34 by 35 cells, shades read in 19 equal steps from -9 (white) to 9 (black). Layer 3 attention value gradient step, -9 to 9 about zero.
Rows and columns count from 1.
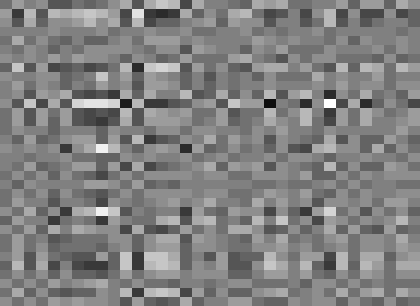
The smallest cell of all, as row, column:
12, 28
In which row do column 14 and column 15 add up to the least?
8
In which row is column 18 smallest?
25
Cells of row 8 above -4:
27
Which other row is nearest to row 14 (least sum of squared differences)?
13
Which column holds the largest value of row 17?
16
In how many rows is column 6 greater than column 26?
19
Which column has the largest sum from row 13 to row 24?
5
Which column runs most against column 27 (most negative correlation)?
18
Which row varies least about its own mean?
4
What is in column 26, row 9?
1
